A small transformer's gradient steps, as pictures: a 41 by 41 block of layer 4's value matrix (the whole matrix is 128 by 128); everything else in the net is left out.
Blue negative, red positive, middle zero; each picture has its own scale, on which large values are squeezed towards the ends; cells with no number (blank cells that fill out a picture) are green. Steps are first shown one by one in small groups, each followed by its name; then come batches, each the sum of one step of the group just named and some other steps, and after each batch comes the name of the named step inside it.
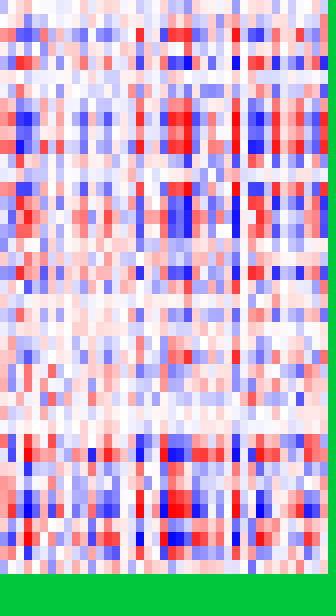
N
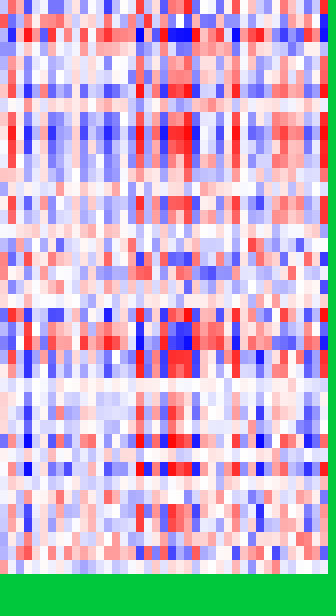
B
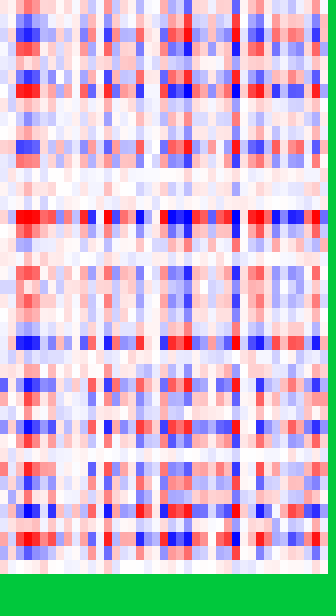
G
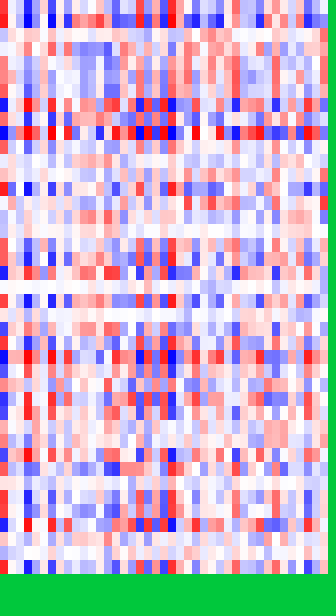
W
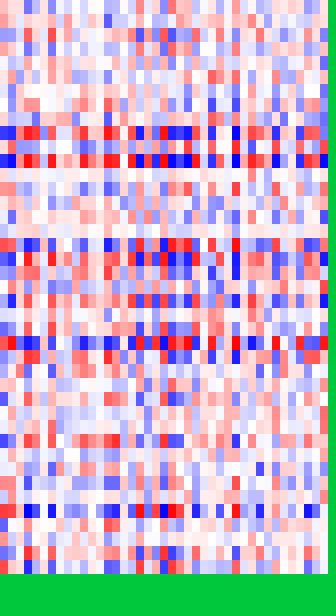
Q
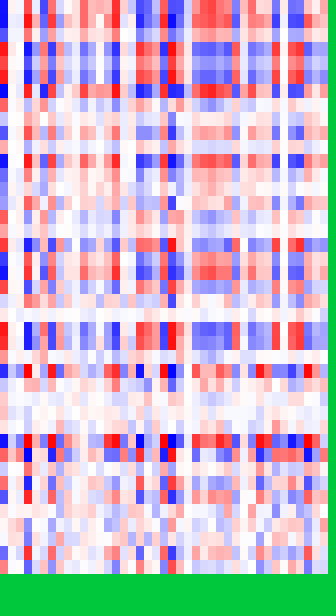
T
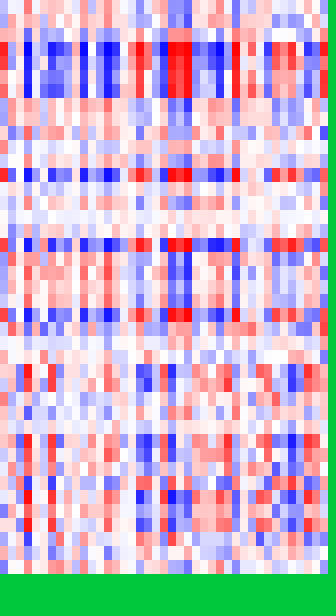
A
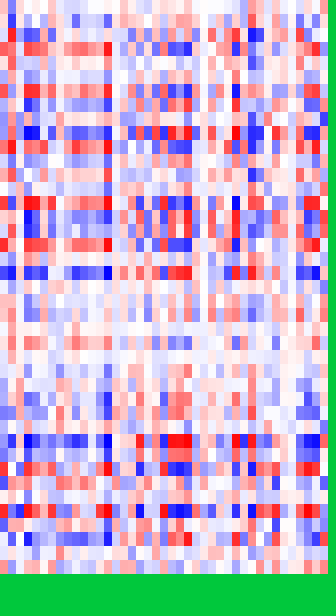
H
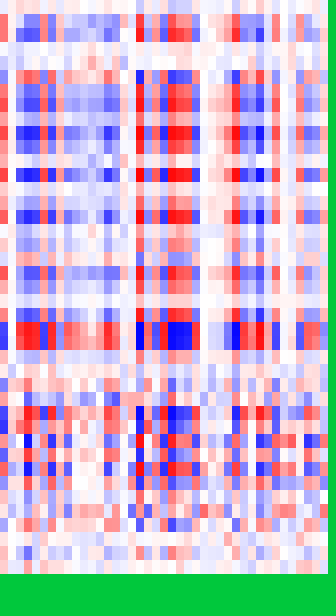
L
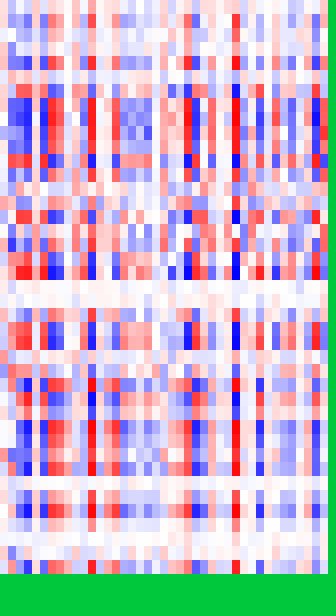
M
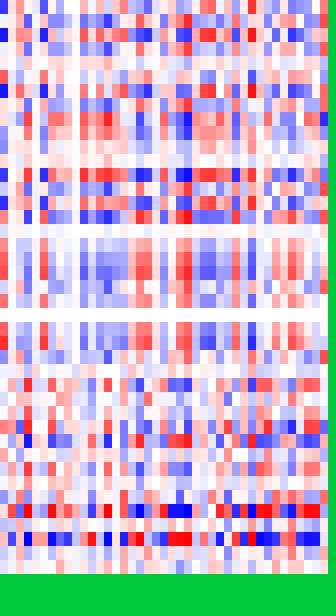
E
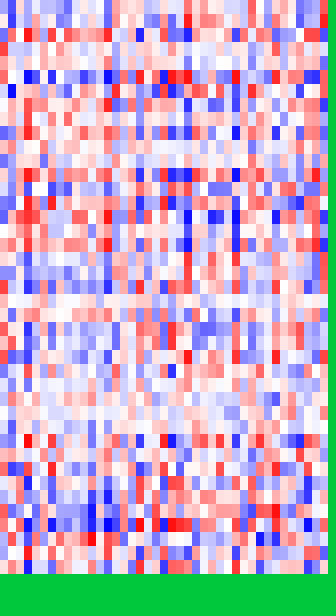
T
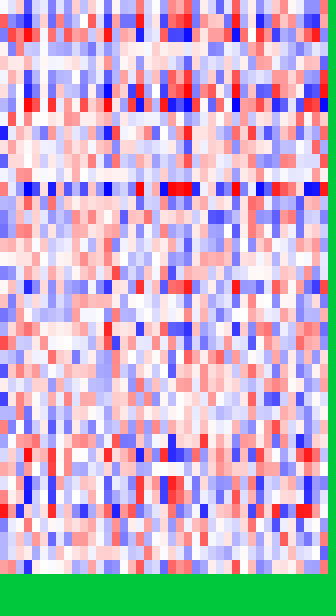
W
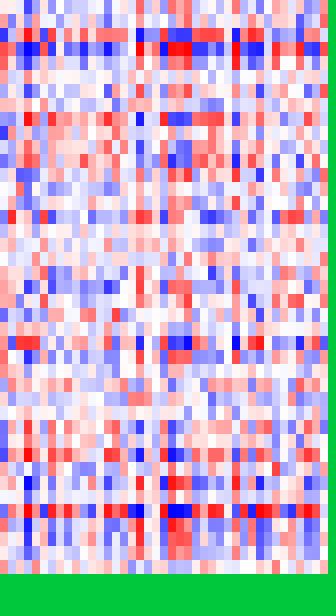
E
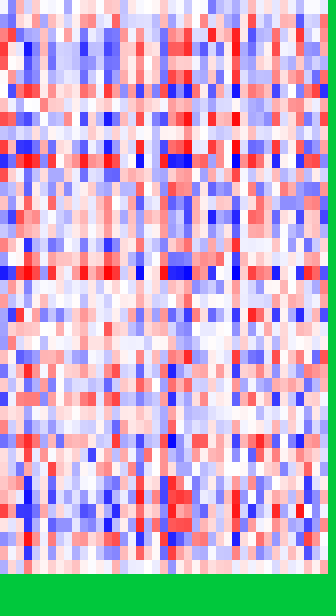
N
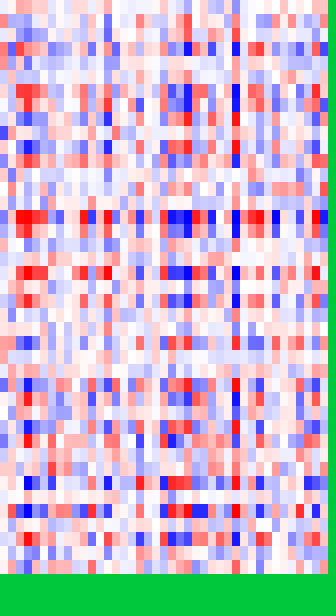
G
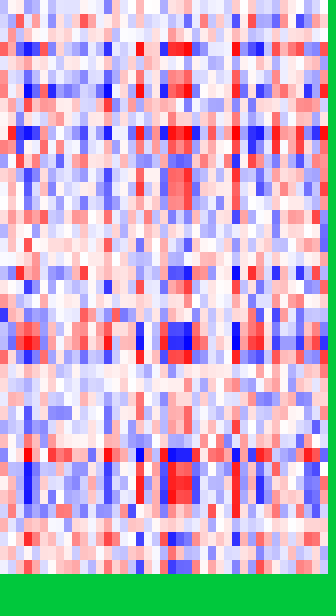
N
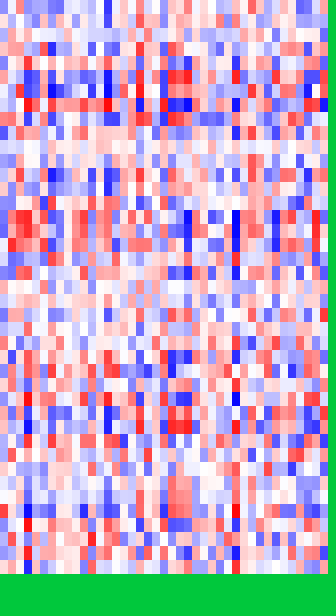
Q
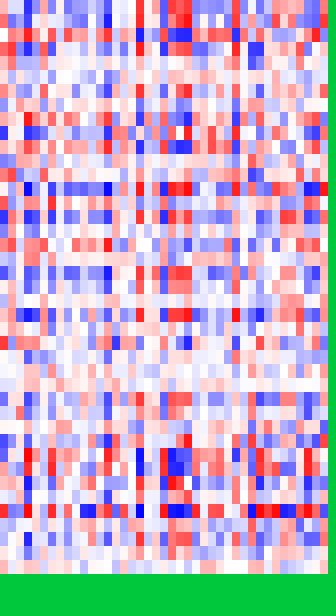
H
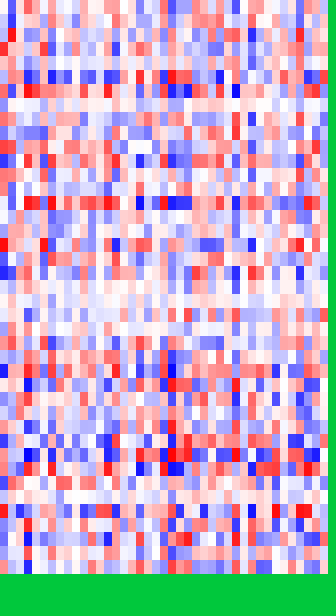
H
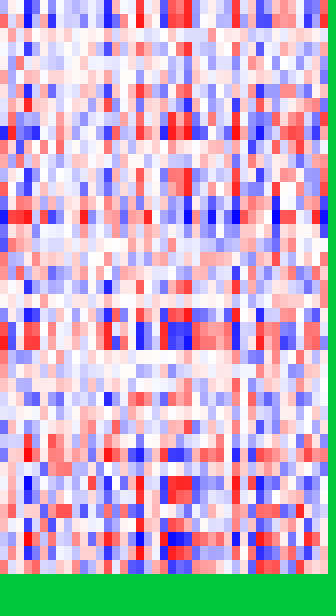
N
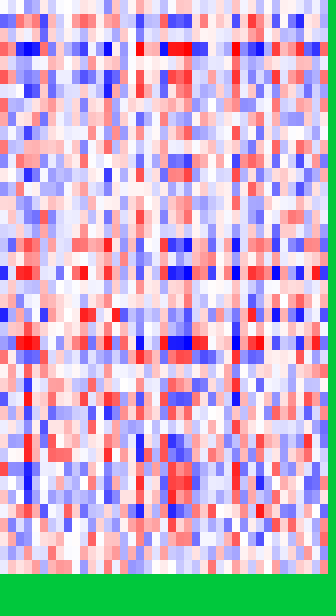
M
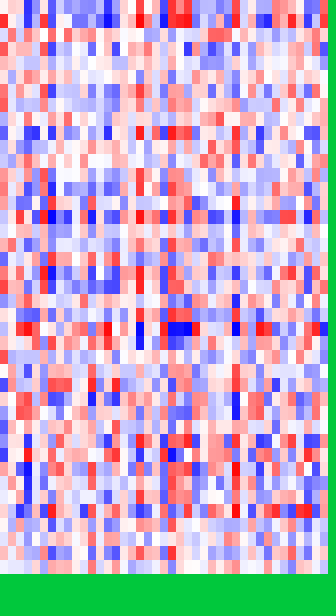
L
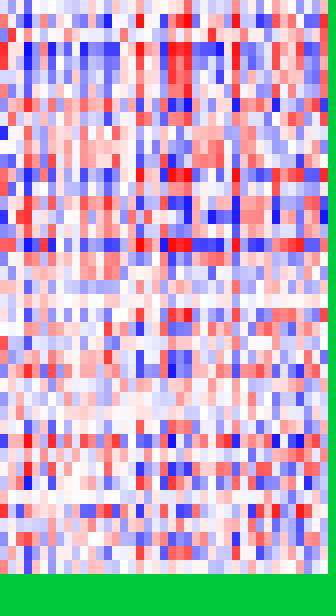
A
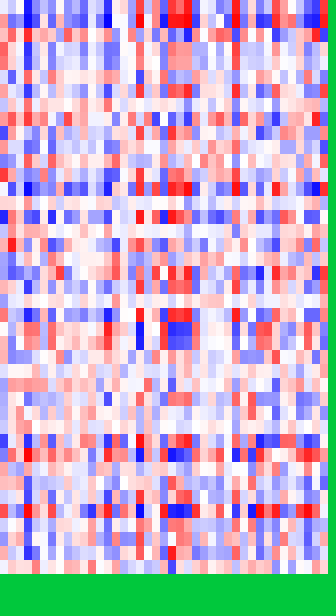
L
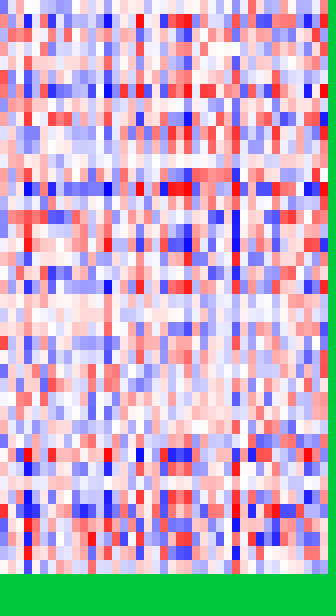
E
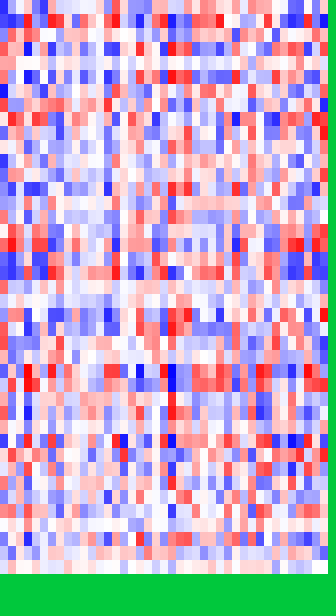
T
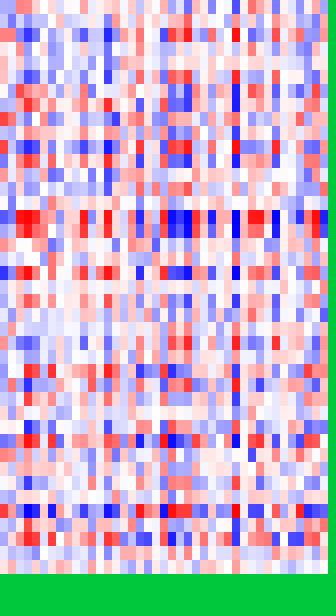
G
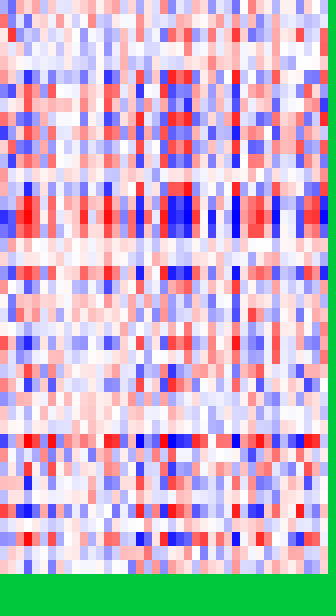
N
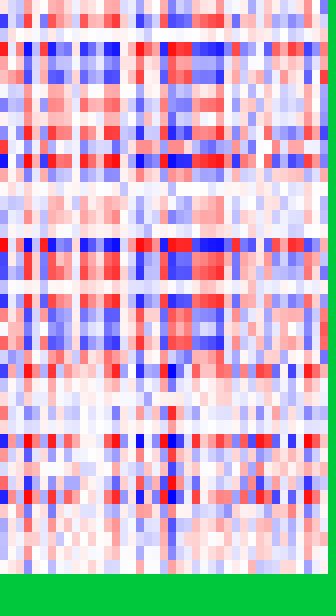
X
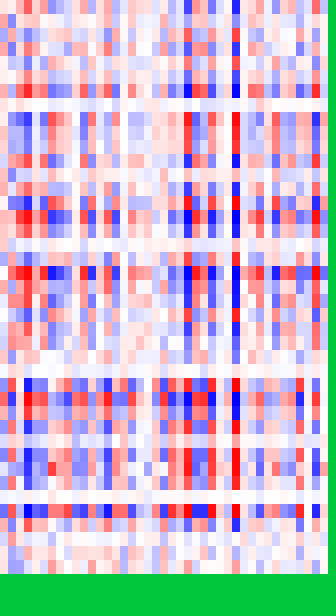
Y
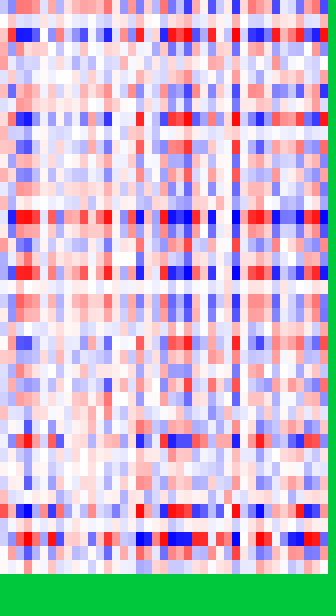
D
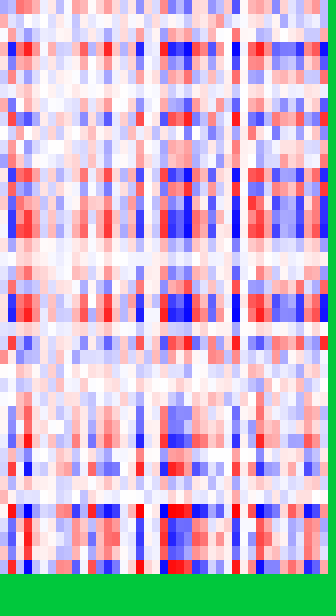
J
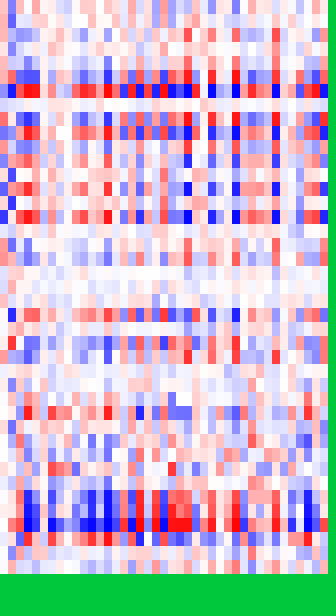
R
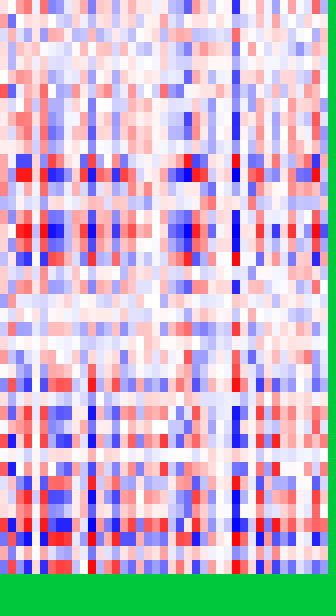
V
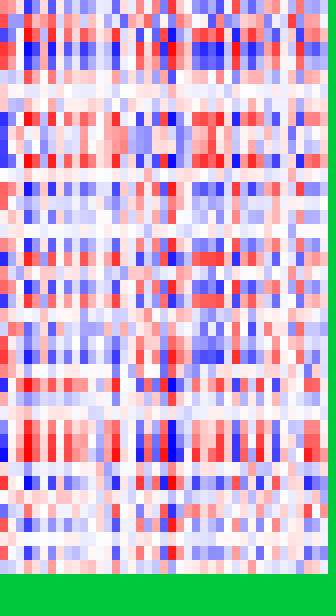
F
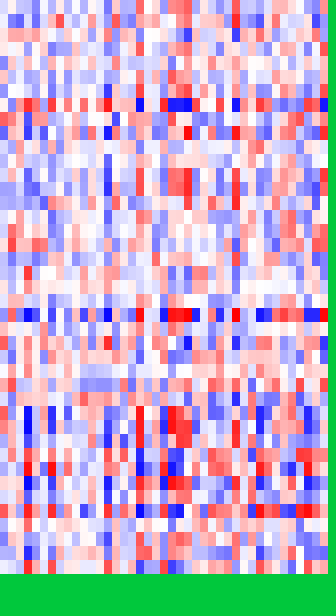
Y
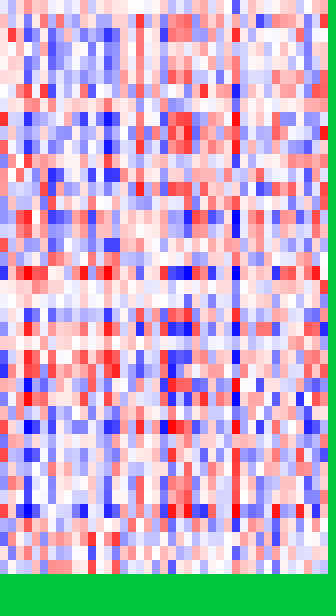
Y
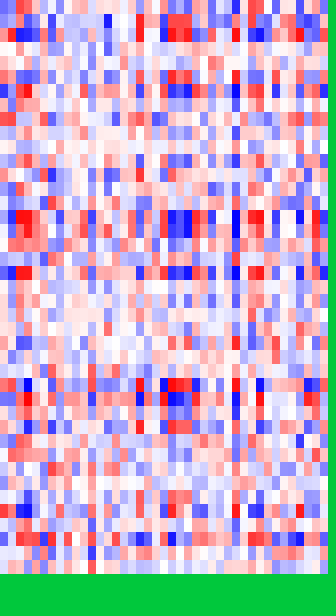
D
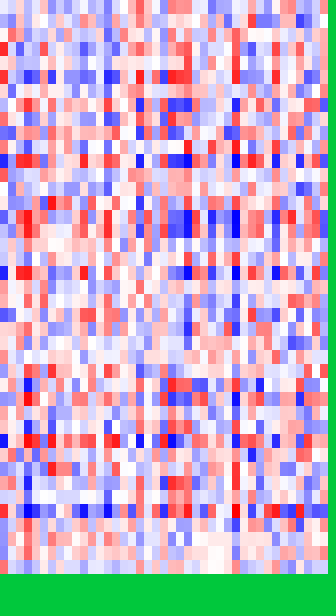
Y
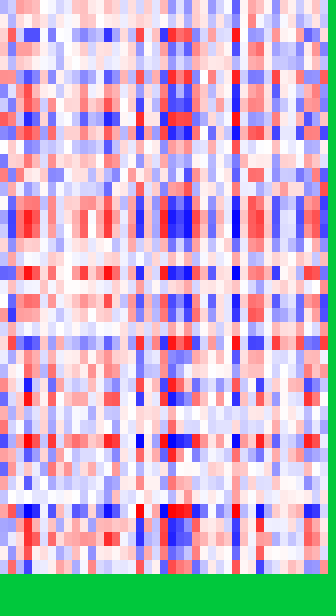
J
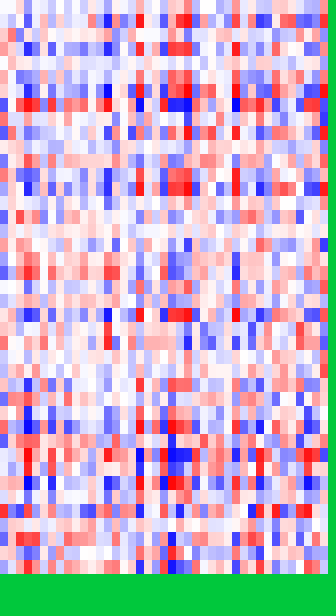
F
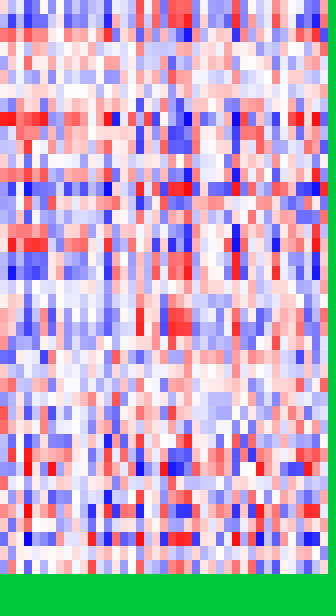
V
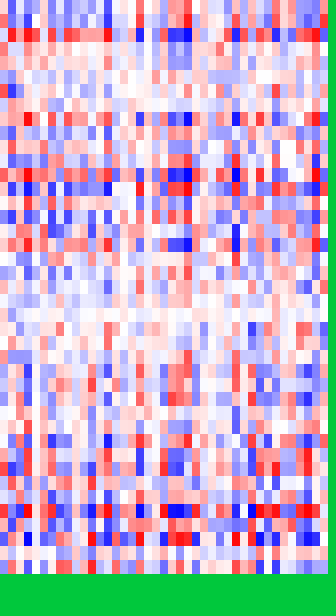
V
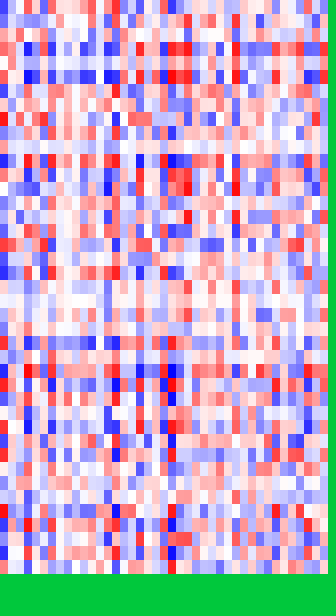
X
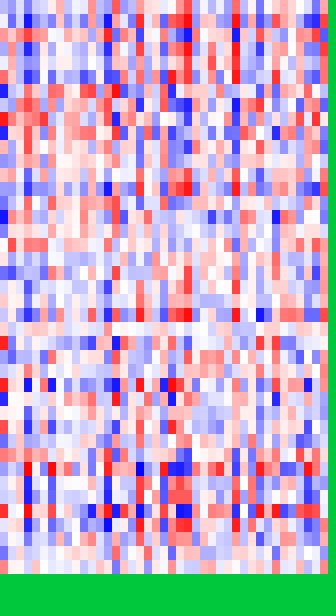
R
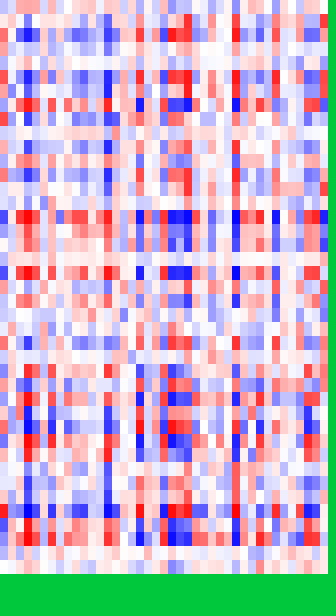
D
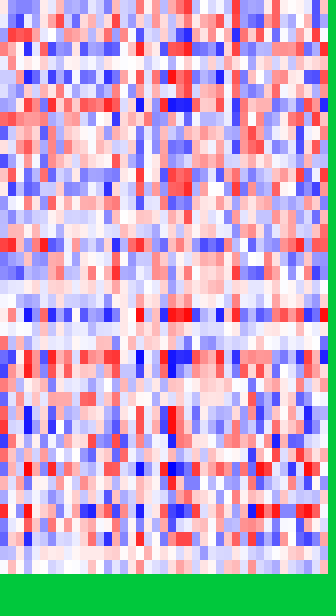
X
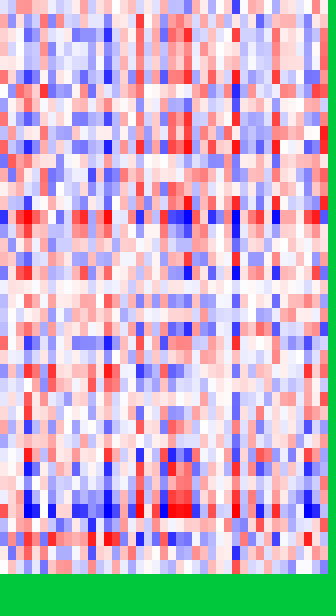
R
